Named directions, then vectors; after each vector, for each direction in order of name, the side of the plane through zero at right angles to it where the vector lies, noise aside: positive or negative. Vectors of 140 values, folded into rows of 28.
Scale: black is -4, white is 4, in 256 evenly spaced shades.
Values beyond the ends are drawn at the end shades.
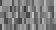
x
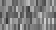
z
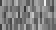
positive, negative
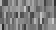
negative, positive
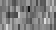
negative, positive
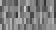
negative, positive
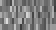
negative, negative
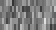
positive, positive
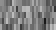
negative, negative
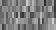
negative, positive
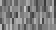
negative, positive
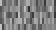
negative, positive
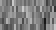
negative, negative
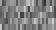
negative, positive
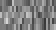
negative, negative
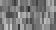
negative, positive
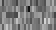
negative, positive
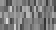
negative, negative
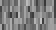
negative, positive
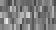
negative, negative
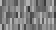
negative, positive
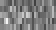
negative, negative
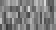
positive, negative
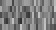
positive, positive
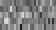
negative, negative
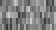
positive, negative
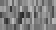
positive, positive
